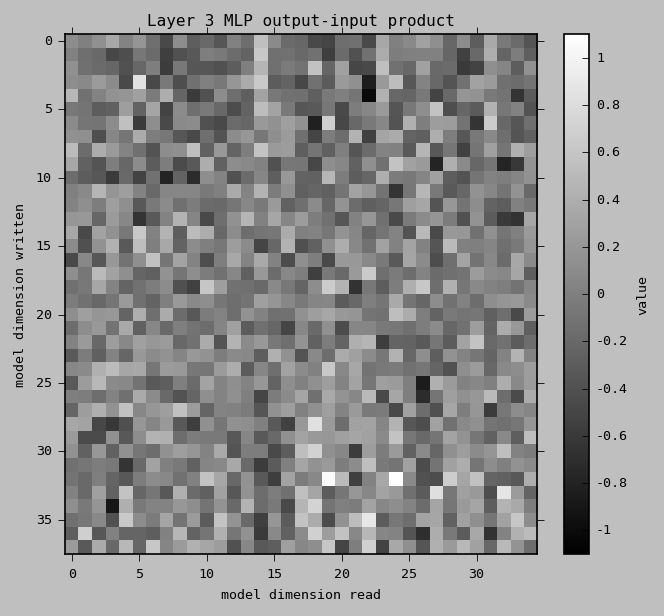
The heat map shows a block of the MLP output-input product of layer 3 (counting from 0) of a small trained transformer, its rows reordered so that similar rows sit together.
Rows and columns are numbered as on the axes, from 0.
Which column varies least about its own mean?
13
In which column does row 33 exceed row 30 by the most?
27
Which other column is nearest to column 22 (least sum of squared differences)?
17
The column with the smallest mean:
9
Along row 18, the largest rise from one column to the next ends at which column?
10
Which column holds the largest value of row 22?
30
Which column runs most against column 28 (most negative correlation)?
14
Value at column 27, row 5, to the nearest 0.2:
0.6
